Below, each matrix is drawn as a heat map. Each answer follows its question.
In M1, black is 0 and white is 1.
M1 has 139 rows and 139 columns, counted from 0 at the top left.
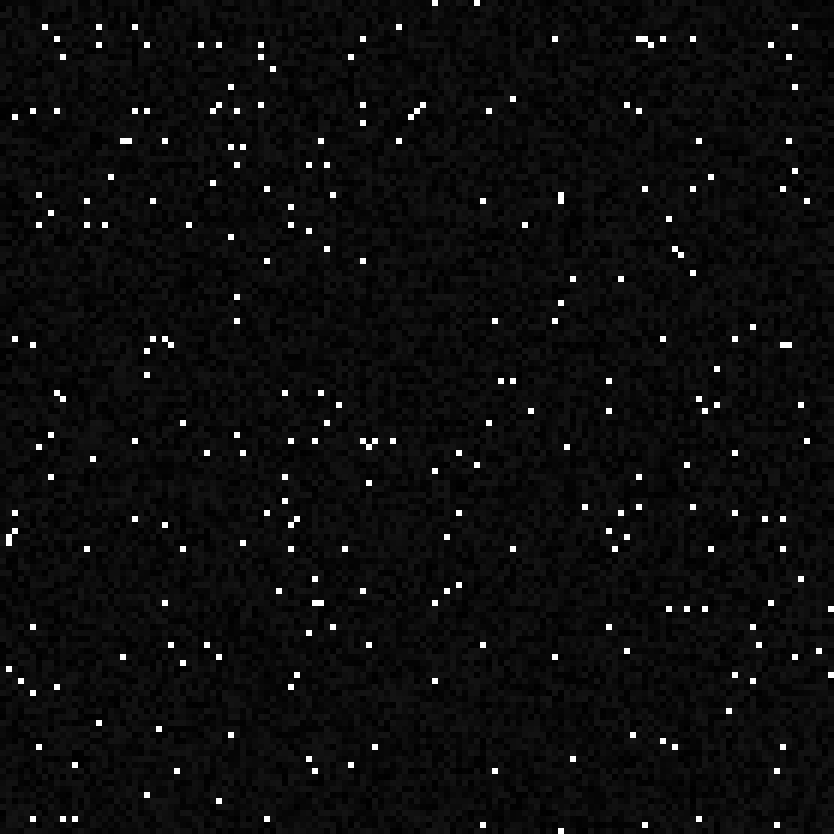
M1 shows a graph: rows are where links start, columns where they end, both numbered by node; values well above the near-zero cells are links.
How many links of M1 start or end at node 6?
11
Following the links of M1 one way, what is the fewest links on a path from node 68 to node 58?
4
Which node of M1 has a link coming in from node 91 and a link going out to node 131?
node 57
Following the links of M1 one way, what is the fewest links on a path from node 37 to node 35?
4
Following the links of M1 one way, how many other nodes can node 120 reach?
11
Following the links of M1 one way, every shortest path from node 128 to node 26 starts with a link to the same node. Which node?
node 29
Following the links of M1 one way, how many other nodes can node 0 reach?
8
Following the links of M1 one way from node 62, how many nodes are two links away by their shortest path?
2
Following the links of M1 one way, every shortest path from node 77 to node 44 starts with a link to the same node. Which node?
node 114
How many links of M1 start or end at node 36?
5
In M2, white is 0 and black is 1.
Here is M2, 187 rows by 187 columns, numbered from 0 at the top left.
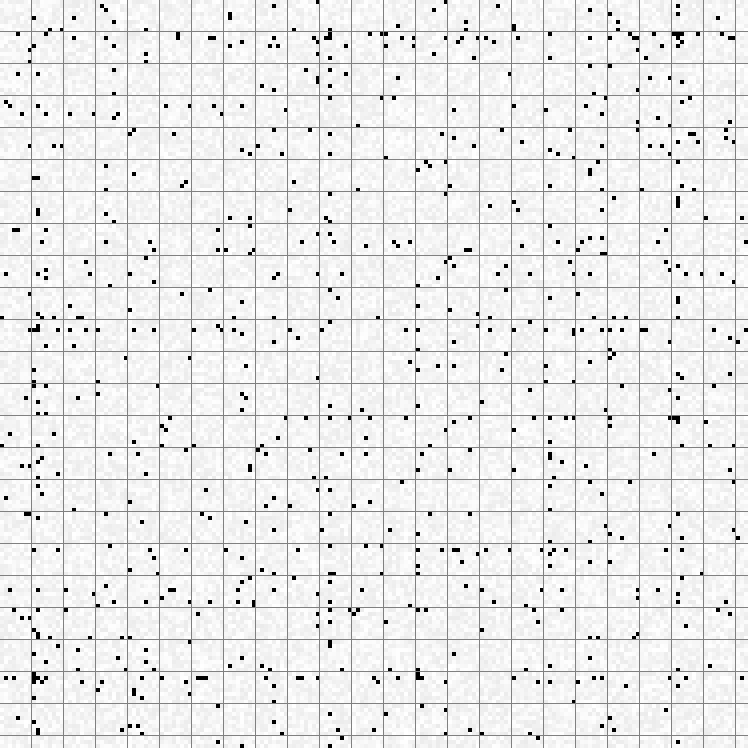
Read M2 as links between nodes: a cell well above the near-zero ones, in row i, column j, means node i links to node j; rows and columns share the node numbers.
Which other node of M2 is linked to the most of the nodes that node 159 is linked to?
node 68
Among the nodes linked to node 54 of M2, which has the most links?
node 62
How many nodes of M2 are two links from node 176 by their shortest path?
6
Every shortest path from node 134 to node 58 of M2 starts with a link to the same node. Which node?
node 155
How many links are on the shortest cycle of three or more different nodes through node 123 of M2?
5
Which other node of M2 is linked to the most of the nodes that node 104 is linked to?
node 8
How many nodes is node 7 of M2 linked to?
8
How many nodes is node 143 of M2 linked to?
7
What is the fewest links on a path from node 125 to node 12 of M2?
3
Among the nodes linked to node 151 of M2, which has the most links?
node 24
